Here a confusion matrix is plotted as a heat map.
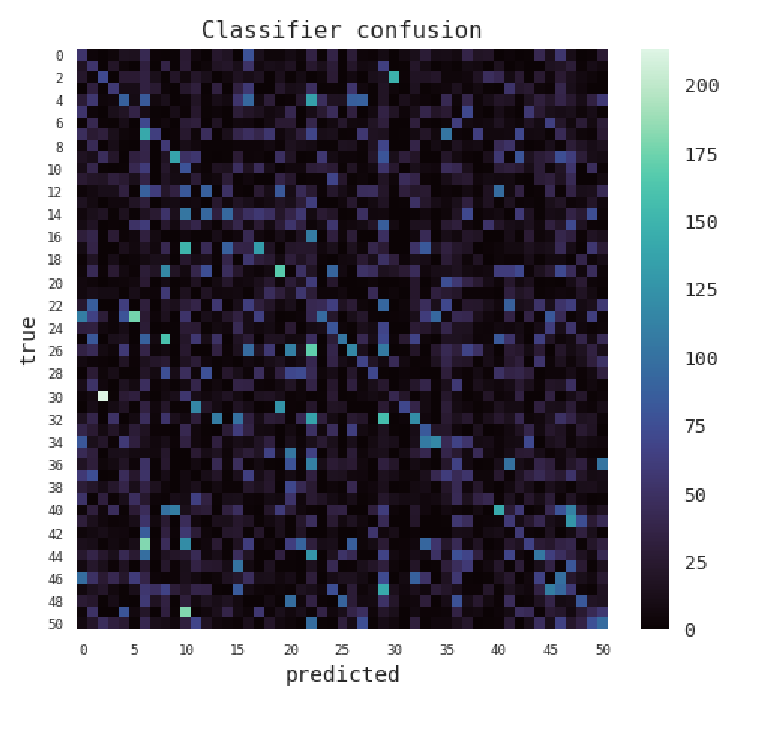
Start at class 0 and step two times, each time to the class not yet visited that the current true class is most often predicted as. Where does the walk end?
22
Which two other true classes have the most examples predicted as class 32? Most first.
46, 25
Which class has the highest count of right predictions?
19
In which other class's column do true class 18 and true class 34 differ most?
33
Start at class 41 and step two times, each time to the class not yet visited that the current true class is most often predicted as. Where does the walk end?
29
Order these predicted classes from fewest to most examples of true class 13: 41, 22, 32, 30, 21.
30, 41, 21, 32, 22
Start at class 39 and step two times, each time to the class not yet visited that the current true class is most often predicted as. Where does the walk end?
24
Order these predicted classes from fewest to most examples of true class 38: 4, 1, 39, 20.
39, 1, 4, 20
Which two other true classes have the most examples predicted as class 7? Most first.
12, 47
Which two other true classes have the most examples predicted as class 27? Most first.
4, 50
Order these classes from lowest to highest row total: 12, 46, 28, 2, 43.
2, 28, 46, 12, 43
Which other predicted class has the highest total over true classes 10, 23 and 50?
5
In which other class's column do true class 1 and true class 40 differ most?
9
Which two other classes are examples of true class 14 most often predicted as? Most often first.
10, 12
